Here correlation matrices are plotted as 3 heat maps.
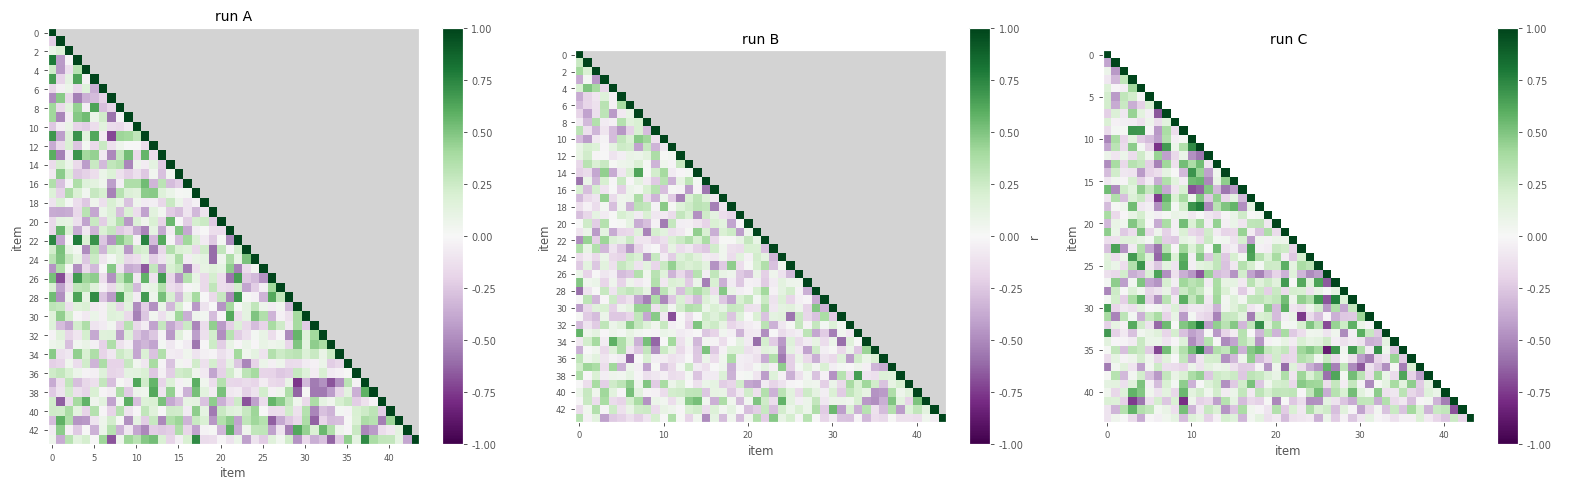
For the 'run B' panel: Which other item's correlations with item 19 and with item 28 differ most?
14
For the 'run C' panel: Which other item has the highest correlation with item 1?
23
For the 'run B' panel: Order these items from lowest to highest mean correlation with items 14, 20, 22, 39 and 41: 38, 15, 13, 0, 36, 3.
36, 0, 38, 15, 13, 3
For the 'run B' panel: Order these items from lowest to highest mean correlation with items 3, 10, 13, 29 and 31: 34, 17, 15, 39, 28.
34, 39, 28, 17, 15
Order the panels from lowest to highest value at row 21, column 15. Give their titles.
run C, run B, run A
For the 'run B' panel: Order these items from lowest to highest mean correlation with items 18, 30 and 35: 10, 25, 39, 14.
39, 14, 25, 10
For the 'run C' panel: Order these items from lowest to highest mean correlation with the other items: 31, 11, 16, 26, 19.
26, 31, 16, 19, 11
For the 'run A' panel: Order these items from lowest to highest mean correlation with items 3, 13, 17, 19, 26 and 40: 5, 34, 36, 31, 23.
23, 36, 31, 34, 5
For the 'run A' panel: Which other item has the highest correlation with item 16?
11
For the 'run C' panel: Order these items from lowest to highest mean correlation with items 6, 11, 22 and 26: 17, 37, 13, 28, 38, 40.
17, 38, 13, 40, 28, 37
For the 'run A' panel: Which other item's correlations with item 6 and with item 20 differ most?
14
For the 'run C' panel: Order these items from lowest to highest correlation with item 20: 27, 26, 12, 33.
33, 26, 12, 27
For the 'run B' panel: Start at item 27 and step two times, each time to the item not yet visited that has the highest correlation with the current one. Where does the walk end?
33
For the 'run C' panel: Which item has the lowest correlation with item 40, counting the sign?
41
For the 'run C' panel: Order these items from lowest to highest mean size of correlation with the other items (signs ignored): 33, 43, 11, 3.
43, 33, 3, 11
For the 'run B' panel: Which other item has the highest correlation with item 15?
35
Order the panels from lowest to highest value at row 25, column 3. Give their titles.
run A, run B, run C
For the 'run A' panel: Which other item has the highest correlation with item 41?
1
